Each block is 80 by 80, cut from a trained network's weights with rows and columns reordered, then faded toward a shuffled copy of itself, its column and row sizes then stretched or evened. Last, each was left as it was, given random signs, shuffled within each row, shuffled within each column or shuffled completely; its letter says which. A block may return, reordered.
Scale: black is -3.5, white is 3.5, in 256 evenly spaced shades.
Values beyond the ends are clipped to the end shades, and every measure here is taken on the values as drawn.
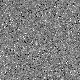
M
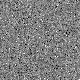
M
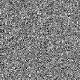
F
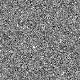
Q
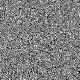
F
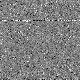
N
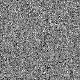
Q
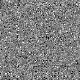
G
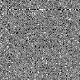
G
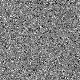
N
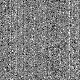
Q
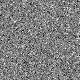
M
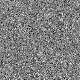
N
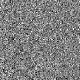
F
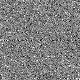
N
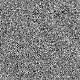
G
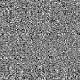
F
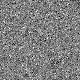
M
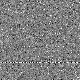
N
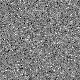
M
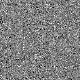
G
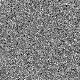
Q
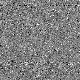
N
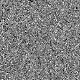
Q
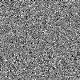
N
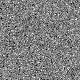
M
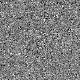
G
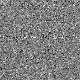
G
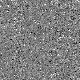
Q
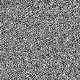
G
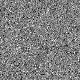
N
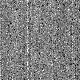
Q
